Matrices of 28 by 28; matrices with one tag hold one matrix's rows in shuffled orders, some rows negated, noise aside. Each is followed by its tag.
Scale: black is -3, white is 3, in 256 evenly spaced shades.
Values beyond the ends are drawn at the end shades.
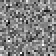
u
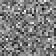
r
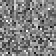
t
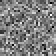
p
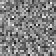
p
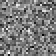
u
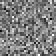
p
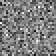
t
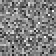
p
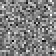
p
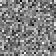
r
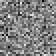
u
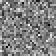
t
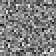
u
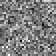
u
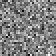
t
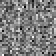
r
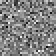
t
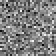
u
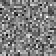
t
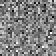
p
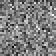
p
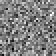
p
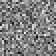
r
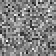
t
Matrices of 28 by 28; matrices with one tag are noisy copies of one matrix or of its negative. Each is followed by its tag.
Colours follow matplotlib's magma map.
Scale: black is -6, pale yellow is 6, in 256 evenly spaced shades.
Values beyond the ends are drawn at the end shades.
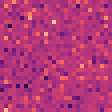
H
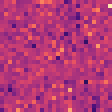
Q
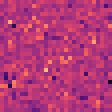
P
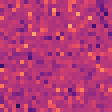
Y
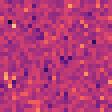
P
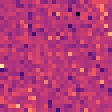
Y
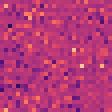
H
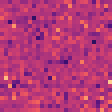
P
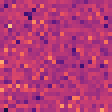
H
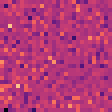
H
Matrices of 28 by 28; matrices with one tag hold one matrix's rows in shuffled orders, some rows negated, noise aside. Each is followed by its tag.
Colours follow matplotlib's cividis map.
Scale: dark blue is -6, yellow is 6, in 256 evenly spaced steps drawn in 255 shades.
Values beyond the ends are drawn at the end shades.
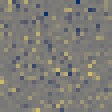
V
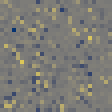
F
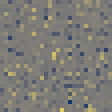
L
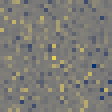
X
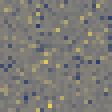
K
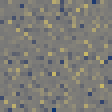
X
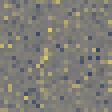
K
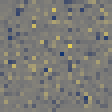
L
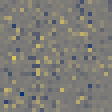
F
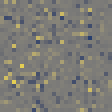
F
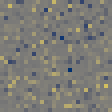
L
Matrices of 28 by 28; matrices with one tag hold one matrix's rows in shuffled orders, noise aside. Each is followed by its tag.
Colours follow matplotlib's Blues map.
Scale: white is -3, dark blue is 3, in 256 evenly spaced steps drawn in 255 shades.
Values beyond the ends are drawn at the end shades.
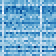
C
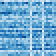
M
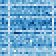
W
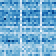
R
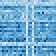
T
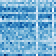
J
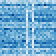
T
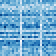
R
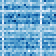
C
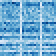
R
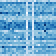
T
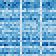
R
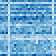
W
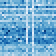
T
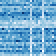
M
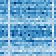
W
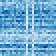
T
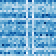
T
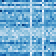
M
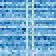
T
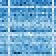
W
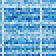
C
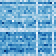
J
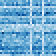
M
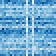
T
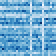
M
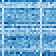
C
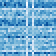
T
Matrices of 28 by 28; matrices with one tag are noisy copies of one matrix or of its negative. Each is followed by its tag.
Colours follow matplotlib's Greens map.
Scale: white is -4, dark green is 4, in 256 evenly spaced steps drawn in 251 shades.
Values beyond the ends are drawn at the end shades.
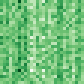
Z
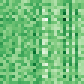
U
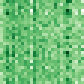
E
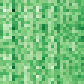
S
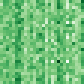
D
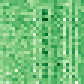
U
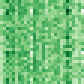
E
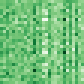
U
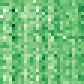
S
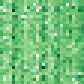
S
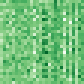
U
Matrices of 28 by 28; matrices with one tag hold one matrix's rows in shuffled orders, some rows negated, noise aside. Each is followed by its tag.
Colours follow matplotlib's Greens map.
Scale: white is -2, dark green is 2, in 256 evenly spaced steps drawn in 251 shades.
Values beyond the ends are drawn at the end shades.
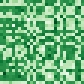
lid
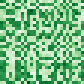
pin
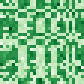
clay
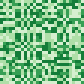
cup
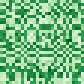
pin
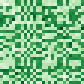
cup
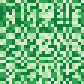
pin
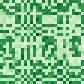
cup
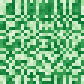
pin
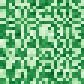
pin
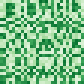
pin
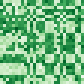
lid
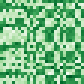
lid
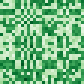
cup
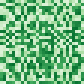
pin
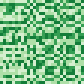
lid
